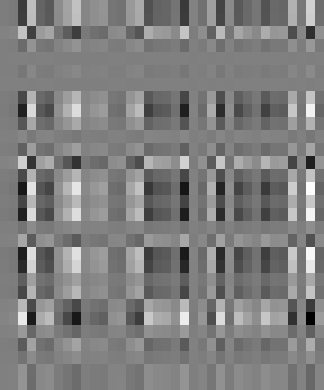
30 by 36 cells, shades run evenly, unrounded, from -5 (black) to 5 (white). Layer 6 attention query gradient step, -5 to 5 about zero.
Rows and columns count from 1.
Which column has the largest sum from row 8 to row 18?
35
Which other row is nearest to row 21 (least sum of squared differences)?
9
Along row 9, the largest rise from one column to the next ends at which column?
4
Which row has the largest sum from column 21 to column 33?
25
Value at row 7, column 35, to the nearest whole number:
0
